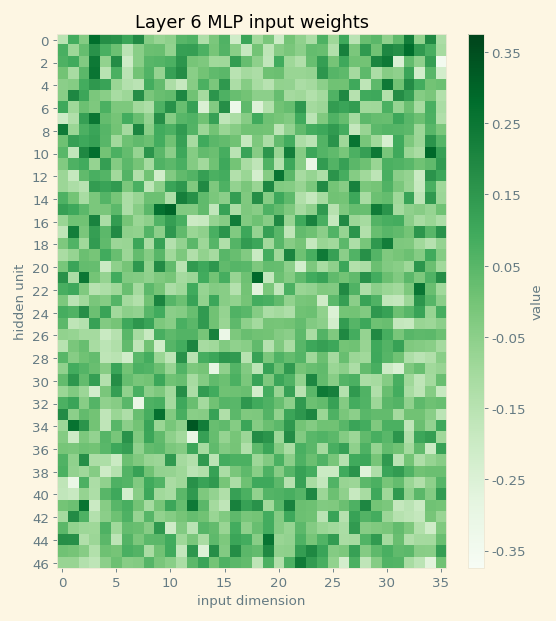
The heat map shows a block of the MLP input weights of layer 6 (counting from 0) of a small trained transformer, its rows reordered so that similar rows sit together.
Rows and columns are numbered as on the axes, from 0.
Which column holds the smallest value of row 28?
6
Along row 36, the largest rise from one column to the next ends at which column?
35
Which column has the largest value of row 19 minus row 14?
24
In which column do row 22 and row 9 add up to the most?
27
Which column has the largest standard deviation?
3
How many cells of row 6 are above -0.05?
22
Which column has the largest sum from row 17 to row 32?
29
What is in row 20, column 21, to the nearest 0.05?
-0.05
